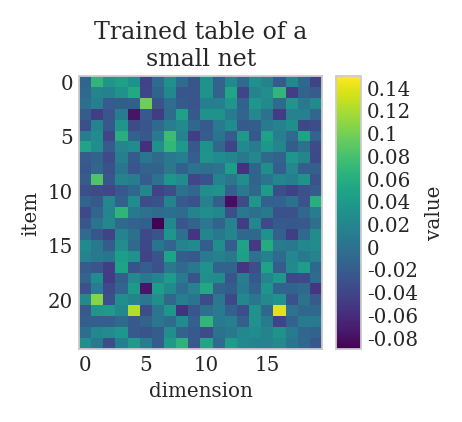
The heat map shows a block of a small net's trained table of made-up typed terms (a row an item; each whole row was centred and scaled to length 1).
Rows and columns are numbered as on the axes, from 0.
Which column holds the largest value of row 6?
7
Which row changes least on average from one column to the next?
23
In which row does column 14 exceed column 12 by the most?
11
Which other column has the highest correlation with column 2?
14
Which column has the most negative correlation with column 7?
9
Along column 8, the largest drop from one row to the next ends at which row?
21
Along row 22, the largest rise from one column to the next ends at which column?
10
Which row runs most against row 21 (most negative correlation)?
3
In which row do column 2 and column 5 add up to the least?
19
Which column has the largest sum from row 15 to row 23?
15
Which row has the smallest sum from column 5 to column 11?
13
